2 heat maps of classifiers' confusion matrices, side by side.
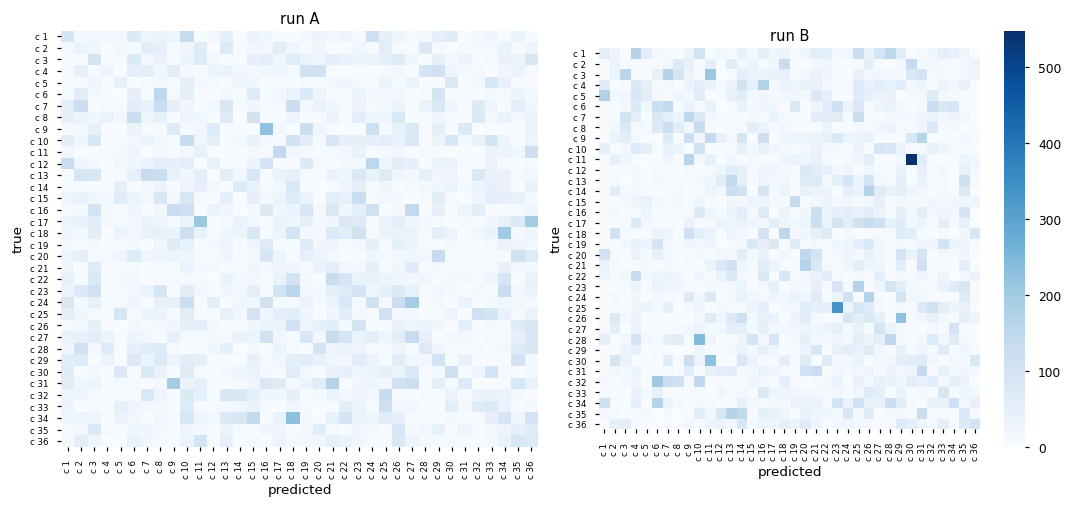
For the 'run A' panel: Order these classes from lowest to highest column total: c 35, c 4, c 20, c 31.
c 4, c 31, c 20, c 35
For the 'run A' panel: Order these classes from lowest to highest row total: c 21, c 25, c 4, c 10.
c 21, c 4, c 25, c 10
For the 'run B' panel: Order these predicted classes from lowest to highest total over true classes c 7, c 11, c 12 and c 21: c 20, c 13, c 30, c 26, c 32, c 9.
c 32, c 26, c 13, c 20, c 9, c 30
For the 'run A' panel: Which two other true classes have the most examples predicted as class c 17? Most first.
c 11, c 23
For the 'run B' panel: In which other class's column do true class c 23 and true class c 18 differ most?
c 25
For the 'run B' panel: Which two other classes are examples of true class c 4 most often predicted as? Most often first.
c 16, c 14
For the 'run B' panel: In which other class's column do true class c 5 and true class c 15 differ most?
c 1
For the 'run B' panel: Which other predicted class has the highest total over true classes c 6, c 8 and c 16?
c 7
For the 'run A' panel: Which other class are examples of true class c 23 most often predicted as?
c 18
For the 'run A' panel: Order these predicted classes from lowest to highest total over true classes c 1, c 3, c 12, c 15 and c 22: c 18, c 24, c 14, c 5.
c 14, c 5, c 18, c 24
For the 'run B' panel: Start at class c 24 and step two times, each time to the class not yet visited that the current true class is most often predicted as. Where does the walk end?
c 29
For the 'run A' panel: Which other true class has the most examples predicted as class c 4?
c 28
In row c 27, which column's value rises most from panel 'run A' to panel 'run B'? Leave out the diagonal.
c 34
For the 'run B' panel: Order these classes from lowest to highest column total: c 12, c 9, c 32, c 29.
c 12, c 32, c 9, c 29
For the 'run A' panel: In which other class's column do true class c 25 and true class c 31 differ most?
c 9
